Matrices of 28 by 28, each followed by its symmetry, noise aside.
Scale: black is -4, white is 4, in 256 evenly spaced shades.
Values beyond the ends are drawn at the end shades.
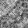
symmetric.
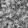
no symmetry.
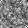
symmetric across the other diagonal.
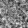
antisymmetric.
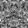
mirrored left to right.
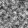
no symmetry.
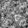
symmetric.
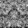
mirrored left to right.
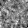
no symmetry.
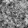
symmetric across the other diagonal.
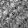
symmetric.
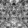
mirrored left to right.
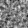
antisymmetric.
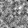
symmetric across the other diagonal.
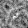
symmetric.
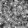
symmetric across the other diagonal.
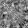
symmetric.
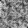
symmetric across the other diagonal.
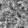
symmetric across the other diagonal.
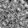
symmetric across the other diagonal.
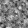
symmetric across the other diagonal.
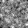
symmetric across the other diagonal.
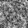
symmetric across the other diagonal.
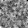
symmetric across the other diagonal.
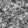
no symmetry.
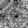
symmetric.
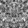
mirrored left to right.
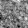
antisymmetric.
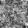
antisymmetric.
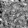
antisymmetric.
